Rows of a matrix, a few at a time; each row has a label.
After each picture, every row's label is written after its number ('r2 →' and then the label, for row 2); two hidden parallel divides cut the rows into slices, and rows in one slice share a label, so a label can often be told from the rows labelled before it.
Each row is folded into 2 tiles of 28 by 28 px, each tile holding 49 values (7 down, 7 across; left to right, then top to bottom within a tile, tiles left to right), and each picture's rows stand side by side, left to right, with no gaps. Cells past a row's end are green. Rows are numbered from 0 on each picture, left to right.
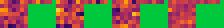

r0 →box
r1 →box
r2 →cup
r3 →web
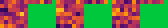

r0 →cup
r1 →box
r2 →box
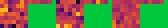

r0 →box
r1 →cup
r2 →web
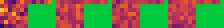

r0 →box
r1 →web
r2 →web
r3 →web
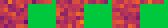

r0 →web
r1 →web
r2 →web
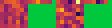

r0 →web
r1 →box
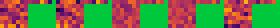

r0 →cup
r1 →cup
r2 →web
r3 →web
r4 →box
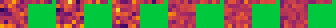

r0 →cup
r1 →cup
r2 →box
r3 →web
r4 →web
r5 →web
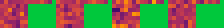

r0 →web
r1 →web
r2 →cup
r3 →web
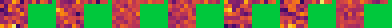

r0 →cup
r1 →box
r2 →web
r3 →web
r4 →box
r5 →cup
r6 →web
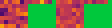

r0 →cup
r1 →web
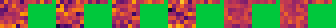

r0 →cup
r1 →box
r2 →box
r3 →cup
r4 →web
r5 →web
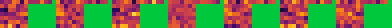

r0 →cup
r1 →box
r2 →cup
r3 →web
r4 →box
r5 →cup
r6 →box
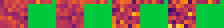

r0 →web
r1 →web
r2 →cup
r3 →cup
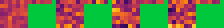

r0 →web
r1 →cup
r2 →box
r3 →cup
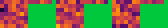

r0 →cup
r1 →cup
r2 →box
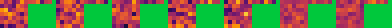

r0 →box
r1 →cup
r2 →box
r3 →cup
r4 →cup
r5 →web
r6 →web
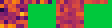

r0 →cup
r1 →web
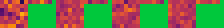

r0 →cup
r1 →web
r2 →web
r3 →web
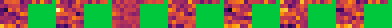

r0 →cup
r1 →box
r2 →web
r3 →box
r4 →cup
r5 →box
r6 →cup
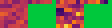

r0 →web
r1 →cup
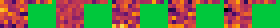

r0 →box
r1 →web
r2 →cup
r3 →cup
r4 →cup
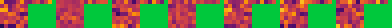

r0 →box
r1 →web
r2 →cup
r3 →web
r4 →box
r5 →box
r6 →cup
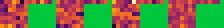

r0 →cup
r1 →box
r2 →box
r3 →web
